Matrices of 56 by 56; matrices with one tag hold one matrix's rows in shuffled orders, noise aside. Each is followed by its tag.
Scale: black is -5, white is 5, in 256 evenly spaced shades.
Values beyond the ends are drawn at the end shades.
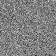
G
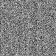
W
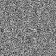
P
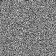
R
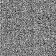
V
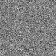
R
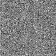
V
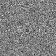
R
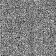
V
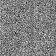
V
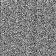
W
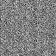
W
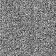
V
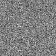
R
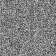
V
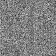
V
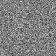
R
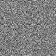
P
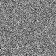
G
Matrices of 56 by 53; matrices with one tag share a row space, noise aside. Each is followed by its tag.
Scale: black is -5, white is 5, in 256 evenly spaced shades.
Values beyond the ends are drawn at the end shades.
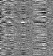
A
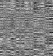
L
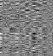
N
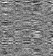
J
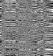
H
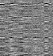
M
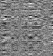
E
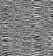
J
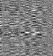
N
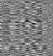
N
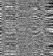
H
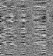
A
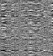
E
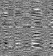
J
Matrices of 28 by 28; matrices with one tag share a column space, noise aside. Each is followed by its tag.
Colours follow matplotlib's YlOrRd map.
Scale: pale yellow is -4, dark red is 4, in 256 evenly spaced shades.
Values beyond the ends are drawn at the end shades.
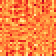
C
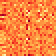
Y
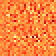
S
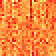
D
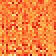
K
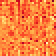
D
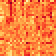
D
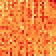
D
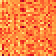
K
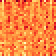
D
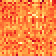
D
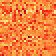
S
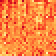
D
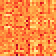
K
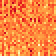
C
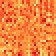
C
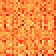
K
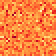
S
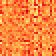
C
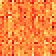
D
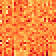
C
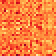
K
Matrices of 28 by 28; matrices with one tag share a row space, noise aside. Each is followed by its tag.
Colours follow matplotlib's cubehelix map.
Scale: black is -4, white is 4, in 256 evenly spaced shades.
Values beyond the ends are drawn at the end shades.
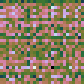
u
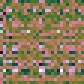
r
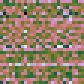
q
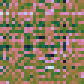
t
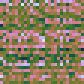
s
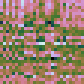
t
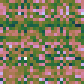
s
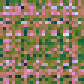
q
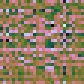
t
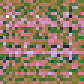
q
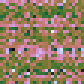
u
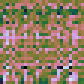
q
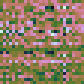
t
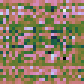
t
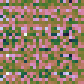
q
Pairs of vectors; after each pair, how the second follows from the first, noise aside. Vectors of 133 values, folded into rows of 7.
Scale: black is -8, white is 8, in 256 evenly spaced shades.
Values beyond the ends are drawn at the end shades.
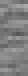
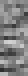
reversed, negated, scaled up.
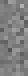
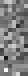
reversed, scaled up.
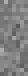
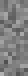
wrapped around.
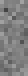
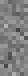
wrapped around.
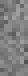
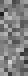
reversed, scaled up.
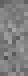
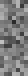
wrapped around, scaled up.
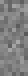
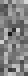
reversed, negated, scaled up.
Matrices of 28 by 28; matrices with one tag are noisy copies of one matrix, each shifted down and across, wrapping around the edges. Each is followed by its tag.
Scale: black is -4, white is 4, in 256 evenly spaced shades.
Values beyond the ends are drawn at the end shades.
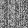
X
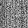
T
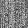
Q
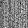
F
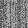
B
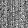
Q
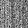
B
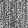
T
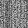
T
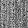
T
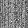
Q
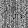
T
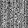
F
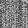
F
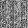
X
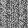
X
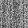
B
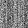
B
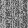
X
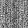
T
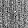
T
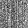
Q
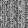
X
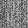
T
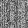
X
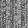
X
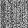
F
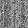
B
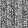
X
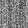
B
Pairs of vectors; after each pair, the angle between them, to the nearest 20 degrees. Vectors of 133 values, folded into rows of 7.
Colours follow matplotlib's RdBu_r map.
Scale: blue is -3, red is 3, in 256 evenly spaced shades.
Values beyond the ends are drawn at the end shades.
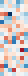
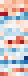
80 degrees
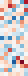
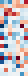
80 degrees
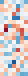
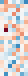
40 degrees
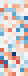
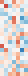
80 degrees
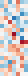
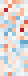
120 degrees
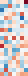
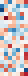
40 degrees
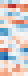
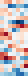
140 degrees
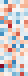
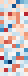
120 degrees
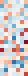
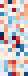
100 degrees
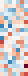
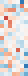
140 degrees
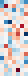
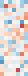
40 degrees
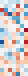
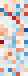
160 degrees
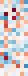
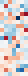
80 degrees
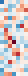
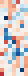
140 degrees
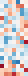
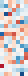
80 degrees
